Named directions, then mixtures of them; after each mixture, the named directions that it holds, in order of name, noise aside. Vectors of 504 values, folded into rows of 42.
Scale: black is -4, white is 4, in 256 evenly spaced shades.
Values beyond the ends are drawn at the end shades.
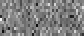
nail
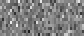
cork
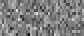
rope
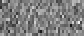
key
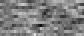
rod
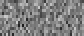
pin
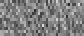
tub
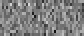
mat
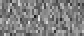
mat, tub.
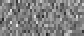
cork, mat.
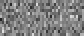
mat, nail, rope.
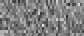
tub.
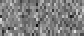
nail, rope.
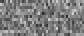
rod, tub.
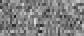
key, rod.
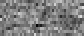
nail, rod.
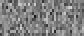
mat, pin.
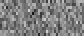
cork, mat, tub.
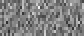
key, mat, pin.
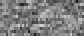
pin, rod.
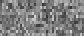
mat, pin, rod.
